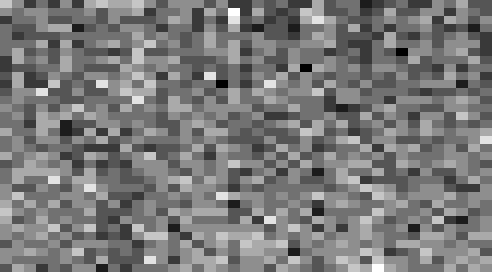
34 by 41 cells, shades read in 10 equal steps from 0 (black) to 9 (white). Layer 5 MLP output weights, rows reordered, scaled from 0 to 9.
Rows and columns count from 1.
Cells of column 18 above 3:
28
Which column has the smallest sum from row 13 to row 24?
6
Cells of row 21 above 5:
7
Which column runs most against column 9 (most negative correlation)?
3
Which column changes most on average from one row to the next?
27
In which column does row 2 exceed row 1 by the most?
20
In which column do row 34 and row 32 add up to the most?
32
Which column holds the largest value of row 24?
8
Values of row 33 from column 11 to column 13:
3 3 8
